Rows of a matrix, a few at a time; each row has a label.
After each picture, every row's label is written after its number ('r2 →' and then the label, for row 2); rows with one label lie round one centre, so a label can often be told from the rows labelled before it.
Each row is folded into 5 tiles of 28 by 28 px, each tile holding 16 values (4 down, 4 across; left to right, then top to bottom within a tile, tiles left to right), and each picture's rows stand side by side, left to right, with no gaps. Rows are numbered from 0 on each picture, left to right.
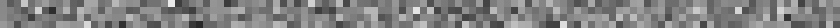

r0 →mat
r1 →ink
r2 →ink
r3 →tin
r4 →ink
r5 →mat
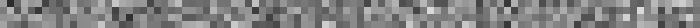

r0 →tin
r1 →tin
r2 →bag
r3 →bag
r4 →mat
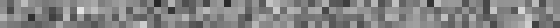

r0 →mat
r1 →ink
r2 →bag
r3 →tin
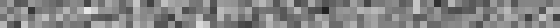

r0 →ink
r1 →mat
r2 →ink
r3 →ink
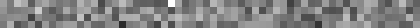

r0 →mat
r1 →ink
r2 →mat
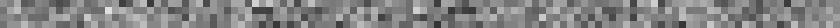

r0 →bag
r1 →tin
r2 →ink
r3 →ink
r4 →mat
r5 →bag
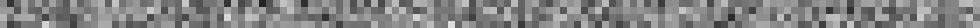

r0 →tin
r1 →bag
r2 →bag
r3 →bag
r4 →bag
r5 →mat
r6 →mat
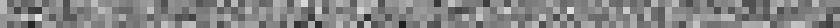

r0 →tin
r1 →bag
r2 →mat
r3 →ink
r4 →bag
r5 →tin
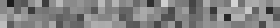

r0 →tin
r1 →mat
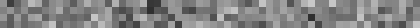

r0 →tin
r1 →mat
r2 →mat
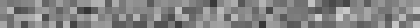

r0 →tin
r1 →mat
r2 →ink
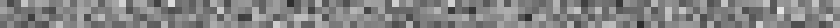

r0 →mat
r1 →ink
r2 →tin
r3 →ink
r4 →bag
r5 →mat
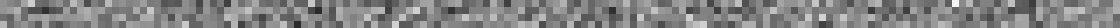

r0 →ink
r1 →bag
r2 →ink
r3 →ink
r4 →mat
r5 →tin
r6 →tin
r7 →ink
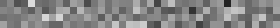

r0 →ink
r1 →ink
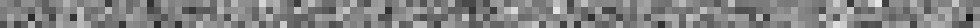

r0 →mat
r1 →mat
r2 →ink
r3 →ink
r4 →mat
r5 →ink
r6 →tin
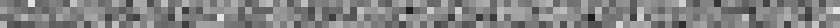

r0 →ink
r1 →mat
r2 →mat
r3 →mat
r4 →mat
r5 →ink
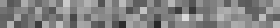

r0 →mat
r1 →ink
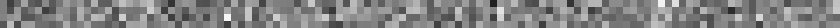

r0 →mat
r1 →bag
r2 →ink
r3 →mat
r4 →tin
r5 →ink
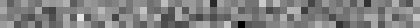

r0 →mat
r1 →mat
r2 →bag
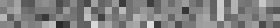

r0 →bag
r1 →mat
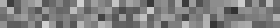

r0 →tin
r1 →tin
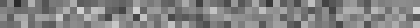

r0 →ink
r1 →bag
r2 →ink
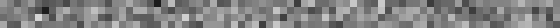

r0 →ink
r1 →ink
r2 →ink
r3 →tin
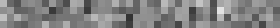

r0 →tin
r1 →mat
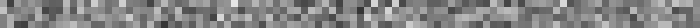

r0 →mat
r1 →mat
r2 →bag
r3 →ink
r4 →tin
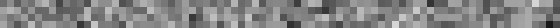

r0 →bag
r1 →bag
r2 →ink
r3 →tin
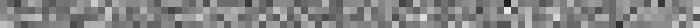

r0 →tin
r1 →ink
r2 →bag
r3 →bag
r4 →ink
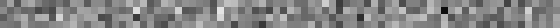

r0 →ink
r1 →mat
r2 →bag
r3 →bag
